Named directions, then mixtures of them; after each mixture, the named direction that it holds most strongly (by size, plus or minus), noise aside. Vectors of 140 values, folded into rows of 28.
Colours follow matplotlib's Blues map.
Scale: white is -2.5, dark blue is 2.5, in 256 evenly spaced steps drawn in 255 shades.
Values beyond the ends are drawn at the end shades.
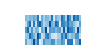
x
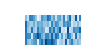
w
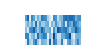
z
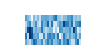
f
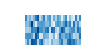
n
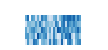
z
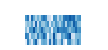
z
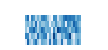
z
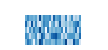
x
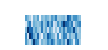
f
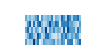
x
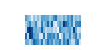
f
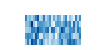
n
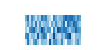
z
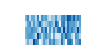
x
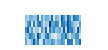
x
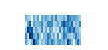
f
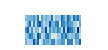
x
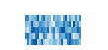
n
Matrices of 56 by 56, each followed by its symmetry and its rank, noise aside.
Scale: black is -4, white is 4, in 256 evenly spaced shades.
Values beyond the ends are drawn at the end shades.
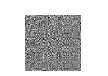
antisymmetric, rank eight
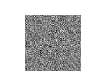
antisymmetric, rank eight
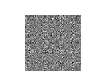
no symmetry, rank eight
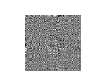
antisymmetric, rank six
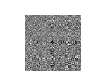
symmetric, rank six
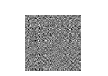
no symmetry, rank six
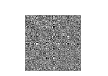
antisymmetric, rank eight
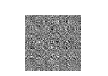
antisymmetric, rank six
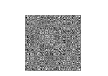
no symmetry, rank six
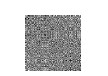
symmetric, rank six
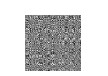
antisymmetric, rank six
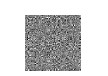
antisymmetric, rank eight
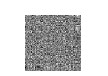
antisymmetric, rank eight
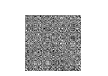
antisymmetric, rank six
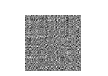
antisymmetric, rank six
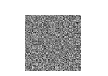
antisymmetric, rank eight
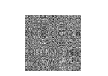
no symmetry, rank six
